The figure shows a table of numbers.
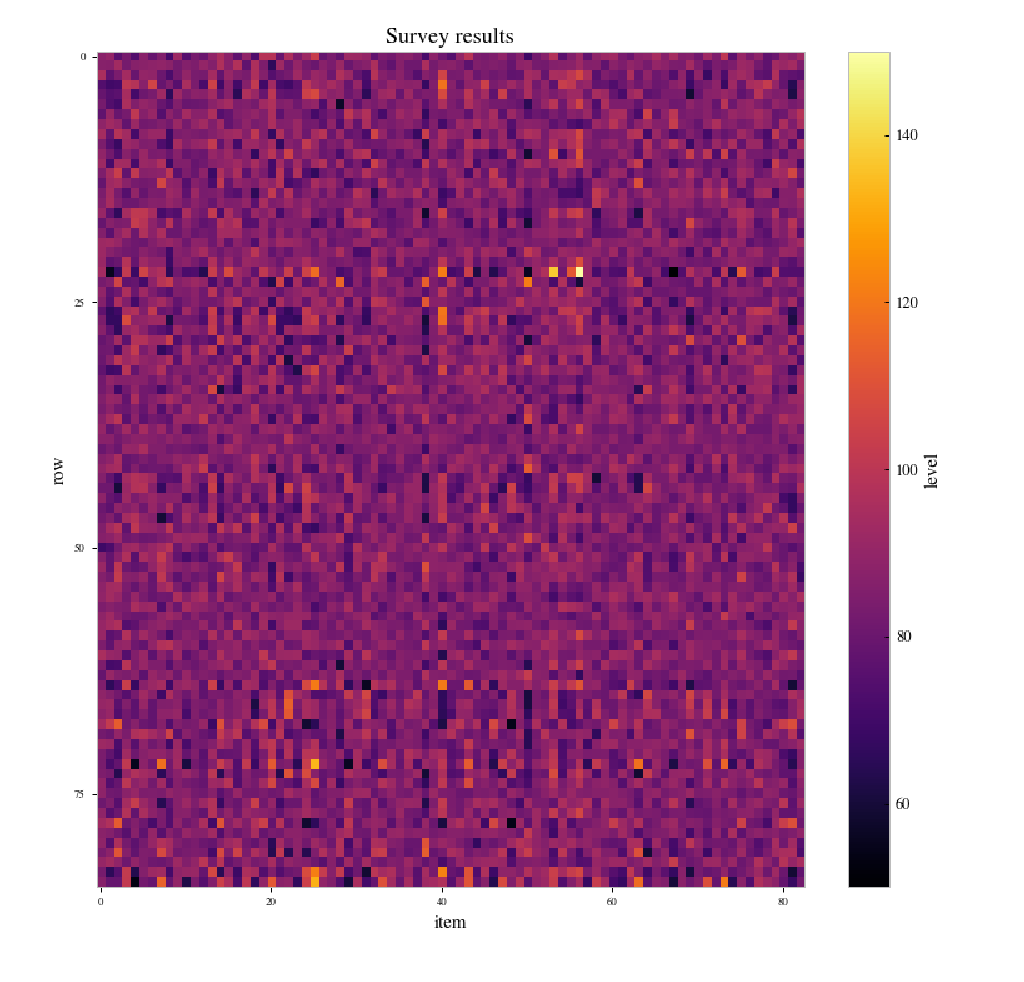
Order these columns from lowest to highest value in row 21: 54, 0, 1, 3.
1, 54, 0, 3
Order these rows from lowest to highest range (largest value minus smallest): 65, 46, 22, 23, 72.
46, 65, 23, 72, 22
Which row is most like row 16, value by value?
43
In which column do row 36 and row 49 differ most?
29
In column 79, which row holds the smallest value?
14
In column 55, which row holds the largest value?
22
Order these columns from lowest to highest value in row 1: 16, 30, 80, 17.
17, 30, 80, 16
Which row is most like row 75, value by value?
39
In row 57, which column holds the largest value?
73
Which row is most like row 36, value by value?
79
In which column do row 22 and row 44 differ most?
56
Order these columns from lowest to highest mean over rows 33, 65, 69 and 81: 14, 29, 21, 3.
3, 29, 21, 14
